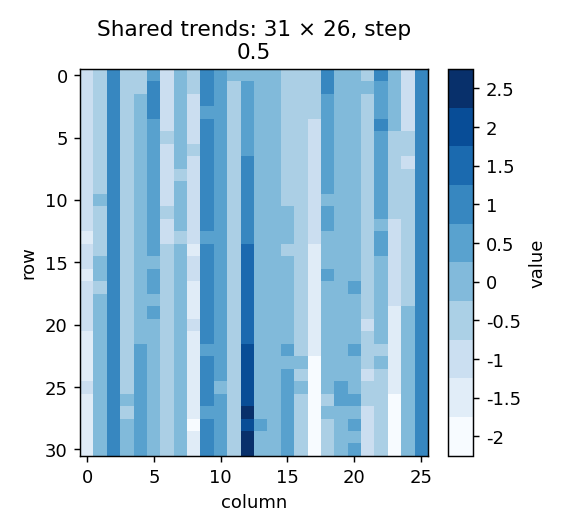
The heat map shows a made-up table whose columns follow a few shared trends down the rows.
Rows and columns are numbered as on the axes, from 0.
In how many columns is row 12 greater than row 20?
5
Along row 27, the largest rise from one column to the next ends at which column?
12
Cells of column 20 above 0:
5
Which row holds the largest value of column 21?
1
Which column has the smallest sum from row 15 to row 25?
17
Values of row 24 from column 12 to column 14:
2 0 0
